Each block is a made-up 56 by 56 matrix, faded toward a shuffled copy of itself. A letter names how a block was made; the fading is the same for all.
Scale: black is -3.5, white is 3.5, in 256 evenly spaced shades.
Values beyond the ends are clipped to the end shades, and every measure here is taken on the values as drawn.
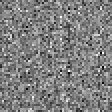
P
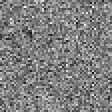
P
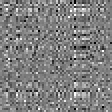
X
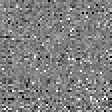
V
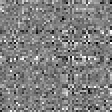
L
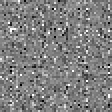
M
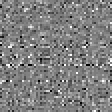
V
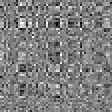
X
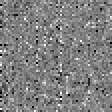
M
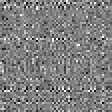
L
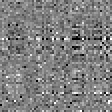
L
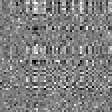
X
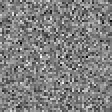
P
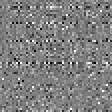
L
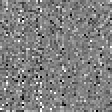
M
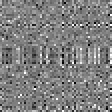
X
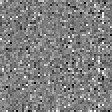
M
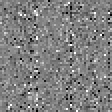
M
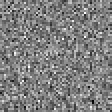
P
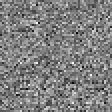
P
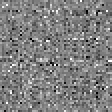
V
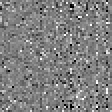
M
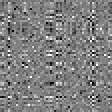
X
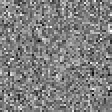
P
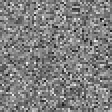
P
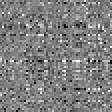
L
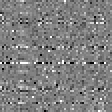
L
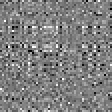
L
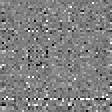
L
